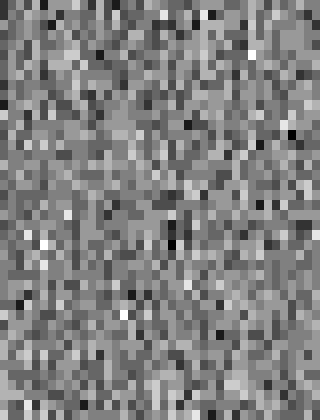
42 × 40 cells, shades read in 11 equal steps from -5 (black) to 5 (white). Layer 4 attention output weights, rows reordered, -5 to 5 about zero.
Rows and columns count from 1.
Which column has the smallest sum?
13
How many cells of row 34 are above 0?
12
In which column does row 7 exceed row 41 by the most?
11
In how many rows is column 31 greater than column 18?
24
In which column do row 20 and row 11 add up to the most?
39
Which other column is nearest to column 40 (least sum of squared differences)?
2
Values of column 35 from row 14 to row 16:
-2 2 1
